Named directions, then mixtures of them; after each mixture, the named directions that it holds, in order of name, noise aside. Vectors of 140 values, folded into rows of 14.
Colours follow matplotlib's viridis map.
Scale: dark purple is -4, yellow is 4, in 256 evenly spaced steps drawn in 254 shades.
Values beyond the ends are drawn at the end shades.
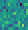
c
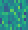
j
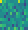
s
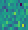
c.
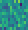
c, j, s.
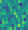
c, j, s.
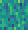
c, j, s.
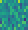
j, s.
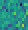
c.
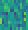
j.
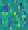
c, j.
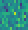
c, j.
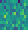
c, s.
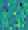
c, j.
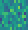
j.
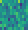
c, j, s.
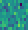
c, j, s.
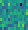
c, s.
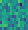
c, j, s.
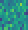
c, j, s.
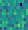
c, j, s.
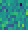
c, s.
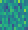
j, s.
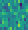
c, j, s.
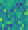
c, j, s.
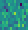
c, j.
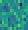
c, j, s.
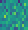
c, s.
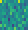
j, s.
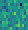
c, j.
